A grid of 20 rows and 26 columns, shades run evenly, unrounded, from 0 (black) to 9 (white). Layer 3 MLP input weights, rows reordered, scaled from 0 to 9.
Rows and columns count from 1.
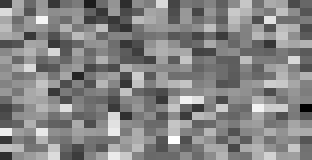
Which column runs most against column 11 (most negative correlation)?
14
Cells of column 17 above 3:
16
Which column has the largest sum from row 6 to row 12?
3
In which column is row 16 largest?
10
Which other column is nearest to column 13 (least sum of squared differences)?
20
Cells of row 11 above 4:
21
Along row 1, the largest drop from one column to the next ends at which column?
15
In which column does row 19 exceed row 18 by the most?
1
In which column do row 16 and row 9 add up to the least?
8
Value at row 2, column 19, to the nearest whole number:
4
